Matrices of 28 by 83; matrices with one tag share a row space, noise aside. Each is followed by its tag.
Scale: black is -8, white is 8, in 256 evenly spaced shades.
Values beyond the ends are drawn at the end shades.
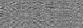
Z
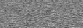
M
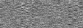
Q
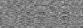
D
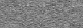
M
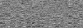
Q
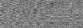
Z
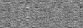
Q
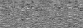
Q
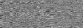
Z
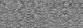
D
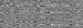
Z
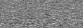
M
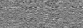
M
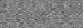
D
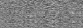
M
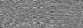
Z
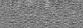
M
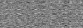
D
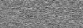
M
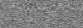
M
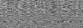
D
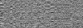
Z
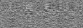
M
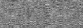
M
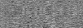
M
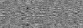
Q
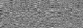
Z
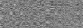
Z
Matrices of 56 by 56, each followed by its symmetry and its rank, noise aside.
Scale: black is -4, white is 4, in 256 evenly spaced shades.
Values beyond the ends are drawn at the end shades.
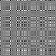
symmetric, rank one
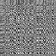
no symmetry, rank two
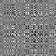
symmetric, rank two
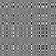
no symmetry, rank one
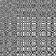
symmetric, rank two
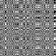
no symmetry, rank one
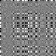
symmetric, rank one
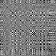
symmetric, rank three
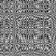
no symmetry, rank three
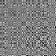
symmetric, rank three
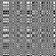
no symmetry, rank one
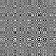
antisymmetric, rank two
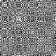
symmetric, rank three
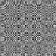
symmetric, rank three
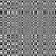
no symmetry, rank one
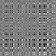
symmetric, rank one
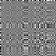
antisymmetric, rank two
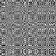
no symmetry, rank three
